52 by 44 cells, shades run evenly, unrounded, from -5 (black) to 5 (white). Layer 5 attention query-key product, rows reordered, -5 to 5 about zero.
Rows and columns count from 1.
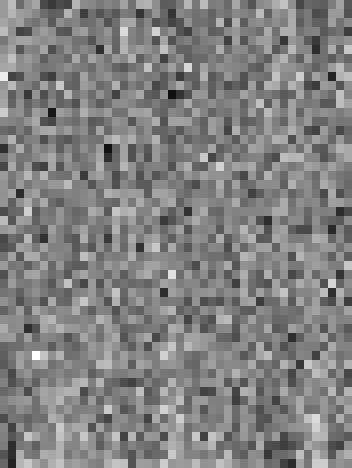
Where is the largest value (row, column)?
40, 5
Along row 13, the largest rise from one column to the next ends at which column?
8
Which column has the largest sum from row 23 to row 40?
22
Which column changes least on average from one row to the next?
10
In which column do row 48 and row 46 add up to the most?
21
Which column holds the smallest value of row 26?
42
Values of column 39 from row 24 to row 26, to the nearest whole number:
-1 -1 -2
